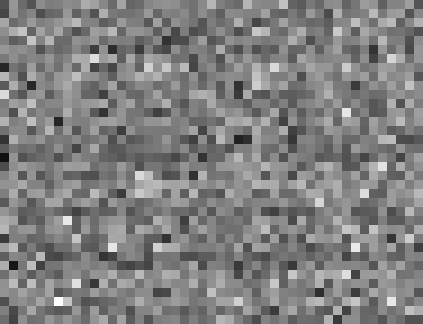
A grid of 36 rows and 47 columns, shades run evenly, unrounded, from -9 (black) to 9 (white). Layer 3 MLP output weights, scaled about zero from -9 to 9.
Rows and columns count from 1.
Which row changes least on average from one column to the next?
21
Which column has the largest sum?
38
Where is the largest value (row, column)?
34, 7
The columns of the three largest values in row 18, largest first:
27, 29, 47
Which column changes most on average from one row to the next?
1
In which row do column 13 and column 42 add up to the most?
28
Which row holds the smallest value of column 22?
20
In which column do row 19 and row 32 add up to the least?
11
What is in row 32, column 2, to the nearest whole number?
4
